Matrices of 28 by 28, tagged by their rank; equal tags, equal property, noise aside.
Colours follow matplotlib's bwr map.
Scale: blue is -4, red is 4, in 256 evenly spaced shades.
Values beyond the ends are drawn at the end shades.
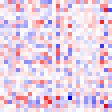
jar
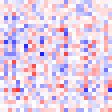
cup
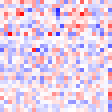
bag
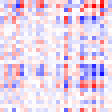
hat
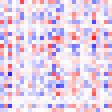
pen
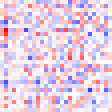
bag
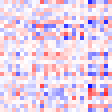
pen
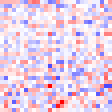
cup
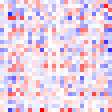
jar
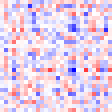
cup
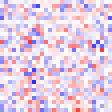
bag
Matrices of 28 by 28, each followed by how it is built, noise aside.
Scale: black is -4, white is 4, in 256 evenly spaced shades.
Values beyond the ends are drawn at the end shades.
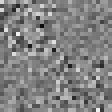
block diagonal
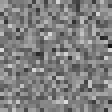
noise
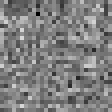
blocks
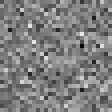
repeating rows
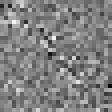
block diagonal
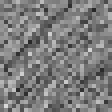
Hankel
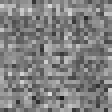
blocks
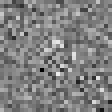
block diagonal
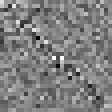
banded
